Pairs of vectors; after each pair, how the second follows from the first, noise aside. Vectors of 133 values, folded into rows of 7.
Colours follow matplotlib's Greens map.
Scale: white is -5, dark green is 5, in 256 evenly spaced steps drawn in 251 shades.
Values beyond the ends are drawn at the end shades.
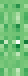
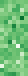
shuffled.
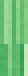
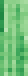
reversed, negated.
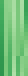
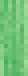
reversed, negated, shrunk.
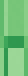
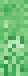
sign-scrambled.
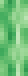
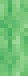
reversed, negated, shrunk.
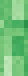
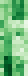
negated, scaled up.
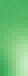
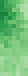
reversed, negated.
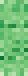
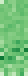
partly zeroed.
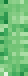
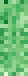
sign-scrambled.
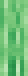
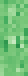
wrapped around, negated, partly zeroed.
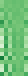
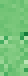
wrapped around, negated, partly zeroed.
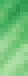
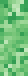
sign-scrambled.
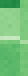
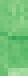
reversed, negated, shrunk.
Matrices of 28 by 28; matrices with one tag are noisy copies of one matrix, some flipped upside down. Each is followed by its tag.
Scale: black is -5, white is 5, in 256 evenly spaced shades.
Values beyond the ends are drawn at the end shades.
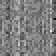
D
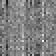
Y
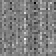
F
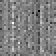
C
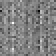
C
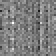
C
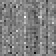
F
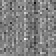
F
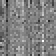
Y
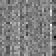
D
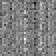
F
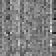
D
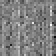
D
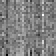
Y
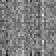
Y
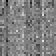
Y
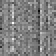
C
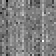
Y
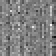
D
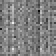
C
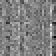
D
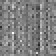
C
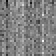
Y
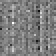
C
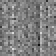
C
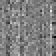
D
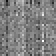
Y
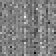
F
